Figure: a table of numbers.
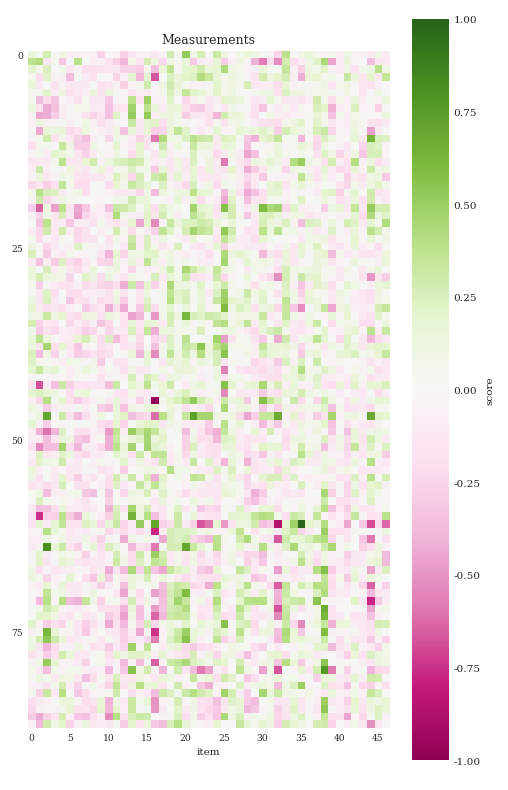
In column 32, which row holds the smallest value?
61
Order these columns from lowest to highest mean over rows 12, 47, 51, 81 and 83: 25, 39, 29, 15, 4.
29, 15, 39, 25, 4
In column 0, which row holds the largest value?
1
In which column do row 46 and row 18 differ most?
25
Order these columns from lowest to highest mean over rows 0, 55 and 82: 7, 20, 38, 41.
41, 7, 38, 20
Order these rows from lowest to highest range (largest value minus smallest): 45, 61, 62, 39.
39, 62, 45, 61
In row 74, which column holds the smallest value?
35
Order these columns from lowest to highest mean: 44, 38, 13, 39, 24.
39, 44, 24, 13, 38
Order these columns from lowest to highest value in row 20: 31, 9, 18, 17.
9, 18, 17, 31
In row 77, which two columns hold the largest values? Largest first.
13, 15
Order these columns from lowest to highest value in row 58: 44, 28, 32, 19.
28, 32, 19, 44
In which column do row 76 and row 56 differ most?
16
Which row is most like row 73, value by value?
72
